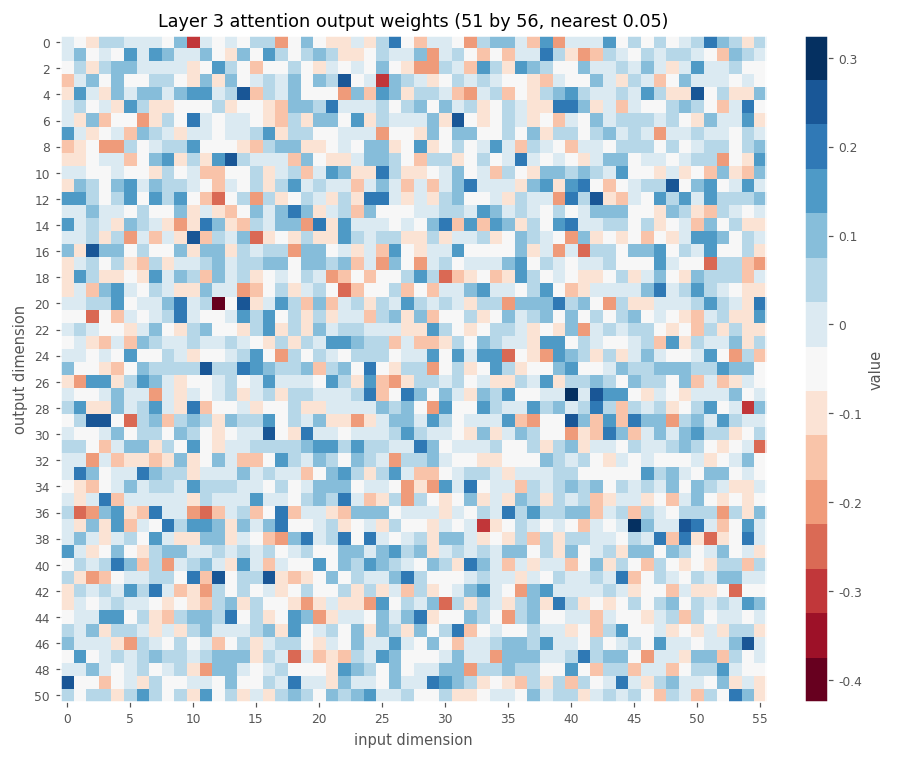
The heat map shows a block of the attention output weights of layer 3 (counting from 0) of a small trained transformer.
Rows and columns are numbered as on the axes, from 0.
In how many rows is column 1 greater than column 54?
24
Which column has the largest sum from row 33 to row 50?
26
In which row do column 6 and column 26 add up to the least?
32
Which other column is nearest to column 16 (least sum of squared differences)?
43
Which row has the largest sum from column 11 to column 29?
31
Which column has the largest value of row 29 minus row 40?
40
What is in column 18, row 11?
0.15
